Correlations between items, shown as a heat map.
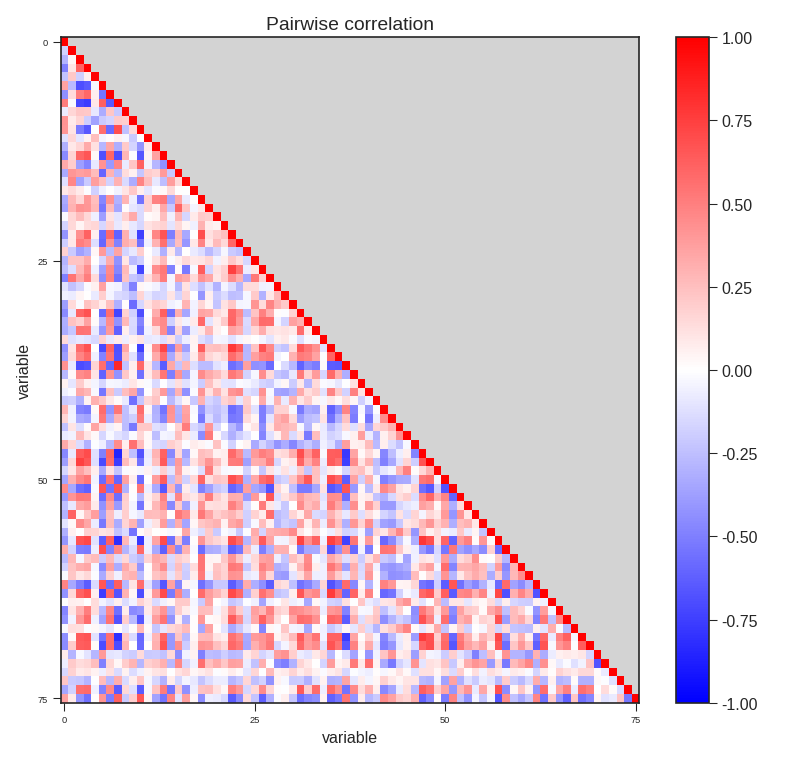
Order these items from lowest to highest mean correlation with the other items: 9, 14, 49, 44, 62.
62, 14, 9, 44, 49
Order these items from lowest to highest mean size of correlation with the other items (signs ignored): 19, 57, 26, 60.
19, 60, 26, 57
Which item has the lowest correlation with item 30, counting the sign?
9
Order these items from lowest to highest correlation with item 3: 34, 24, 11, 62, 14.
62, 14, 24, 34, 11
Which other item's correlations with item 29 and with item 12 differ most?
18
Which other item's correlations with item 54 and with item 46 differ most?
27
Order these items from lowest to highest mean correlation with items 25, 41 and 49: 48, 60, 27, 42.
42, 60, 48, 27
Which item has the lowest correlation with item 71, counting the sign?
70
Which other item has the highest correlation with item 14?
10
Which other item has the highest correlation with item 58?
5
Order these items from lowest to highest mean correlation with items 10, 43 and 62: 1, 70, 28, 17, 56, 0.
1, 17, 56, 28, 70, 0
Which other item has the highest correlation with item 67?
45
